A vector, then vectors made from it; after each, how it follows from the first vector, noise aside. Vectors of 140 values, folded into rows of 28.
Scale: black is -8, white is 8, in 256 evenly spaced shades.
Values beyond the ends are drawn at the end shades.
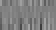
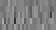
wrapped around.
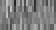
reversed, scaled up.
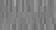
reversed, negated, shrunk.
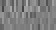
wrapped around.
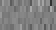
wrapped around, partly zeroed.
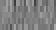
reversed.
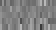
sign-scrambled.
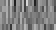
reversed, scaled up.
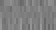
negated, shrunk.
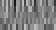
reversed, scaled up.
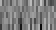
scaled up.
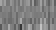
sign-scrambled.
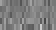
sign-scrambled.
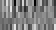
reversed, scaled up.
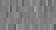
reversed, negated, partly zeroed.
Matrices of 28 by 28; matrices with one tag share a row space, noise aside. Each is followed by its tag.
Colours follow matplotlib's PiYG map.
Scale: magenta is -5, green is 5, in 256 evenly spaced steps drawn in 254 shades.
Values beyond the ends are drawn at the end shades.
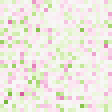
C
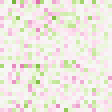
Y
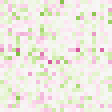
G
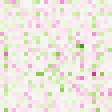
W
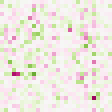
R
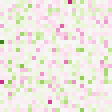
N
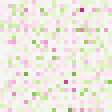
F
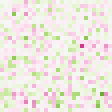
F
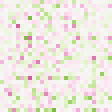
Y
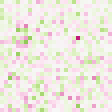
G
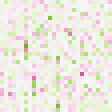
F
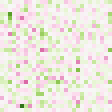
G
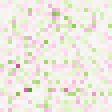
Y
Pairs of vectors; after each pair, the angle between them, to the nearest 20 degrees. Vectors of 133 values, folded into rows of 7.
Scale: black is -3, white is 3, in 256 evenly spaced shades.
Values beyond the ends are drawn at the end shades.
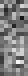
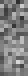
20 degrees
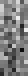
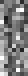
60 degrees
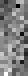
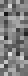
80 degrees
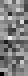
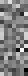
80 degrees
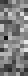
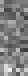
140 degrees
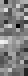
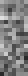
80 degrees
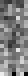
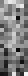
160 degrees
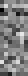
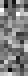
140 degrees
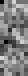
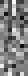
60 degrees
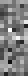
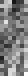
100 degrees
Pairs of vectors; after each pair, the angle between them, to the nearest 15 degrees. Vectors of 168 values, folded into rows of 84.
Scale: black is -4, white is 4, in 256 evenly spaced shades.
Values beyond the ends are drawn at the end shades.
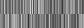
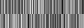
15 degrees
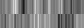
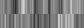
165 degrees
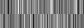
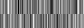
165 degrees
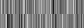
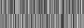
120 degrees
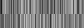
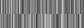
105 degrees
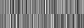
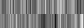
60 degrees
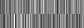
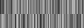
75 degrees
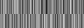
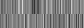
105 degrees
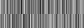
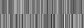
120 degrees
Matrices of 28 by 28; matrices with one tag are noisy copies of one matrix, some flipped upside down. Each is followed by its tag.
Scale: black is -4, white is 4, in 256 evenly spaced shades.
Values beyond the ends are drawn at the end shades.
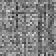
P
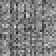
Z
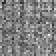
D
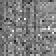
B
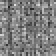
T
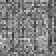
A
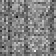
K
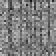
T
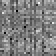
Z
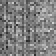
B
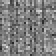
Z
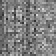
B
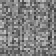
A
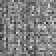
B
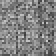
P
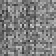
B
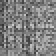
B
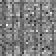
D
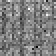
D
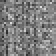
B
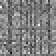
T
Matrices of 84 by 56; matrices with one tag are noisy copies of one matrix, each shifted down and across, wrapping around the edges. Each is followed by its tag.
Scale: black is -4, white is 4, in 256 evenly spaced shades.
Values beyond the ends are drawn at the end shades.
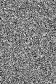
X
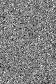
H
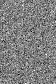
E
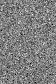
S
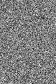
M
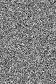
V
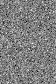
E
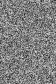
X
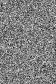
X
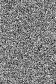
E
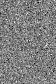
V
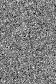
H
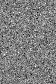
S
